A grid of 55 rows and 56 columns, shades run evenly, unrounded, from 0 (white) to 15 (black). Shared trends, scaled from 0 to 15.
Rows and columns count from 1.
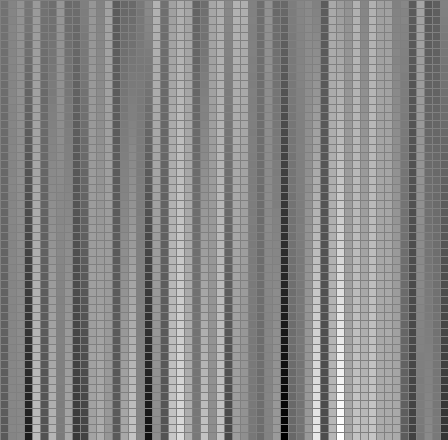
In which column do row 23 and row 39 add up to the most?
36
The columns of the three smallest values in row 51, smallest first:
43, 40, 23
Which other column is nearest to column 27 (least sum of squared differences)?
14
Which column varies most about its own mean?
19
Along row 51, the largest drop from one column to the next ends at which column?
5
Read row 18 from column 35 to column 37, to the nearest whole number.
8 11 8
